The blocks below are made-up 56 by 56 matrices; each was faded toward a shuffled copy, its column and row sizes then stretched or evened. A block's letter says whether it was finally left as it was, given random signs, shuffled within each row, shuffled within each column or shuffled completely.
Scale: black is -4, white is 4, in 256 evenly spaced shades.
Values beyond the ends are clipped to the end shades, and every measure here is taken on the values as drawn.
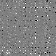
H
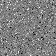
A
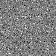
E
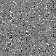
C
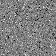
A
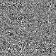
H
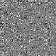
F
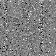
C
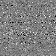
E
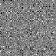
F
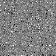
H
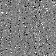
C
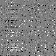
F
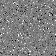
A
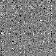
H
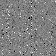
C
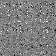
H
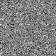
E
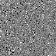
C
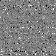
E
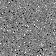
A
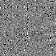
F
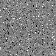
C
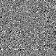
H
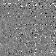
H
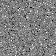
A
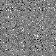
H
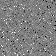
A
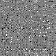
F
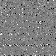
E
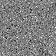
A
